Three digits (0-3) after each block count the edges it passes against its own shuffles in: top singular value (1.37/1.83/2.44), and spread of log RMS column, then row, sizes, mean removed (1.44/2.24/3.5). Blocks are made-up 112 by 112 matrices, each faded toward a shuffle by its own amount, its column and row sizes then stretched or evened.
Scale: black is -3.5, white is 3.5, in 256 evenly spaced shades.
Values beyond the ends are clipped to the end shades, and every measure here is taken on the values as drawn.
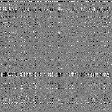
3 2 3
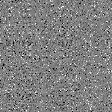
2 1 0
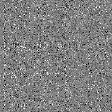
2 2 1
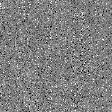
0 2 0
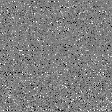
1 0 2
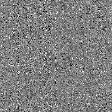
0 2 1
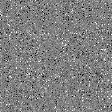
1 2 1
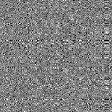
3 1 2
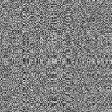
3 2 1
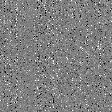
0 2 0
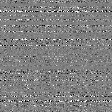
1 1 3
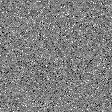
1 0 1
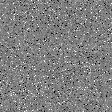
0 0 0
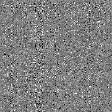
2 2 1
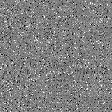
2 0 0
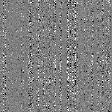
1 3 1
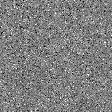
1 0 0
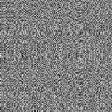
3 2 0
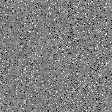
0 1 0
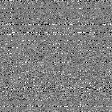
0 1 3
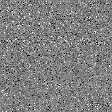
1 1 1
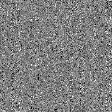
0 2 0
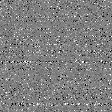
1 0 2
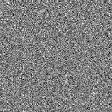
2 1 0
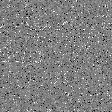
1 0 1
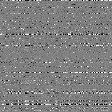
3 0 3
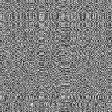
3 0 2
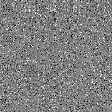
2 0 0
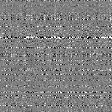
3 1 3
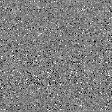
0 1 2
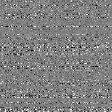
2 1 3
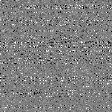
2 1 3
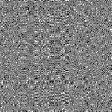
3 1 1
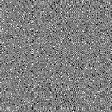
3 1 0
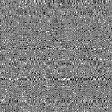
3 1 2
